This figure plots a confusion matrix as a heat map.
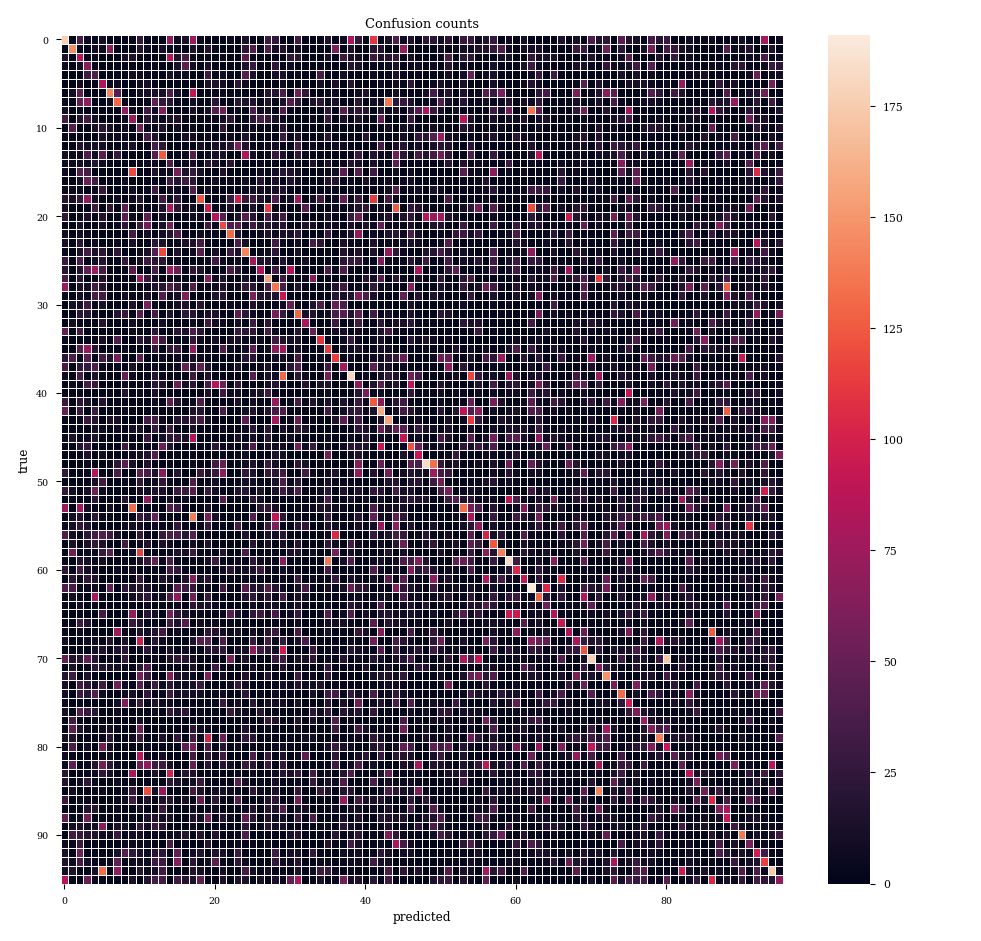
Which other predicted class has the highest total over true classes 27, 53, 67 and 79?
19
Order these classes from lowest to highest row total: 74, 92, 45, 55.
92, 45, 74, 55
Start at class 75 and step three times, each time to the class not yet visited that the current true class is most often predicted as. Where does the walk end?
64
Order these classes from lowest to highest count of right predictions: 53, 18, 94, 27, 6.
18, 53, 6, 27, 94
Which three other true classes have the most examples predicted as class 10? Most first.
58, 68, 81
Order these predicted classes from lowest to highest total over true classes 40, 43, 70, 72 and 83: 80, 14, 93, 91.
91, 93, 14, 80
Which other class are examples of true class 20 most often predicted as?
67
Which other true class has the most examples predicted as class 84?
33
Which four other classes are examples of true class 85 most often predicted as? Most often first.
71, 11, 13, 47
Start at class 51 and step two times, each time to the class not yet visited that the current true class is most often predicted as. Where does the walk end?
73
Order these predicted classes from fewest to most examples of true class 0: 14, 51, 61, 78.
61, 51, 78, 14
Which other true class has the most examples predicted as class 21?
49
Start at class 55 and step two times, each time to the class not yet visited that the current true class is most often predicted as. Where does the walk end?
44
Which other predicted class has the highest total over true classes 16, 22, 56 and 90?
36
